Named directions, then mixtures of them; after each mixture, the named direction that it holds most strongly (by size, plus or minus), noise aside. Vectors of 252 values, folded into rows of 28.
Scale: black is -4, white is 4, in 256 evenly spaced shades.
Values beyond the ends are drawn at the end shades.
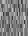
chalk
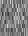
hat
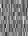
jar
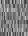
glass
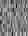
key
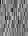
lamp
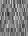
hat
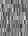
chalk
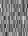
jar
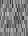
hat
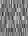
hat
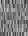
glass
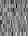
key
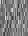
lamp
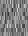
hat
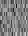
key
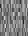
jar
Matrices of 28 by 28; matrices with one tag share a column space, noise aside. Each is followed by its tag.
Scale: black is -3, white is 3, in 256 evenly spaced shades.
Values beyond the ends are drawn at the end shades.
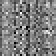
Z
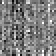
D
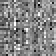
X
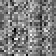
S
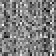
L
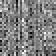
D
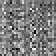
Z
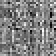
X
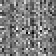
Z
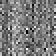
Z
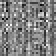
X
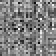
X
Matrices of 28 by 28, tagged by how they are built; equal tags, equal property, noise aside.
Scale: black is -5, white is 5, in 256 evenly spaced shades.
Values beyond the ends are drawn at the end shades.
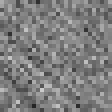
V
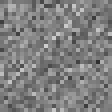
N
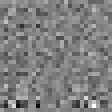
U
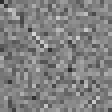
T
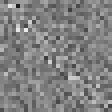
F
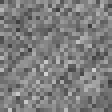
N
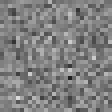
U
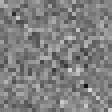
T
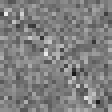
F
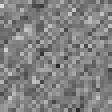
N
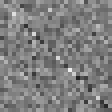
T
